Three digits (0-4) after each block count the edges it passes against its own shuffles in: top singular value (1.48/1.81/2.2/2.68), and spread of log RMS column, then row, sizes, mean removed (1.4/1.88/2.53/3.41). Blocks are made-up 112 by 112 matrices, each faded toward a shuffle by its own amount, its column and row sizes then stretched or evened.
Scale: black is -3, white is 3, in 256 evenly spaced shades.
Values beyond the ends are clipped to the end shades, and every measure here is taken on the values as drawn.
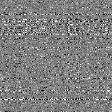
3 1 4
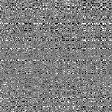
4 3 4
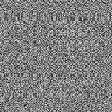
4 0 0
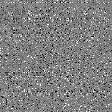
3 1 2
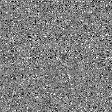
0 1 3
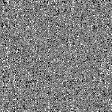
1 3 2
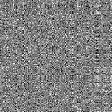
4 2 1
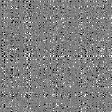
3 4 3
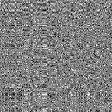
4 0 2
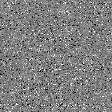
0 0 3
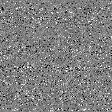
0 0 3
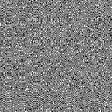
4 1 0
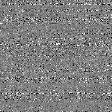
1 1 4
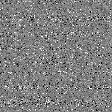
0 0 3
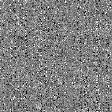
1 3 0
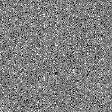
0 3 1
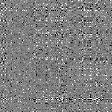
4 3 3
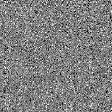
2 2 1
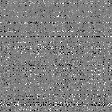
3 2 4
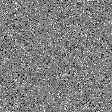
0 1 0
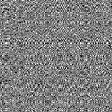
4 1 3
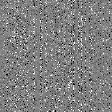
1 4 0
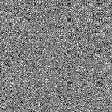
3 0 0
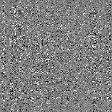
1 3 3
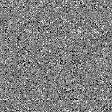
1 2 2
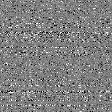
2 1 4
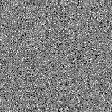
3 0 0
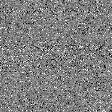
0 0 2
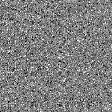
2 1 0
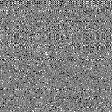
4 0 3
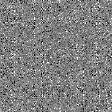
2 3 1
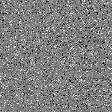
0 0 3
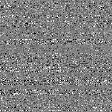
0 1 4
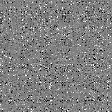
2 2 2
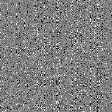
2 4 1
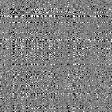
4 3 4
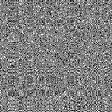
4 1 1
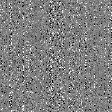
1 4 0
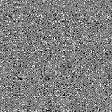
3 0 2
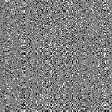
4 3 1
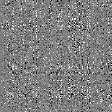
2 4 2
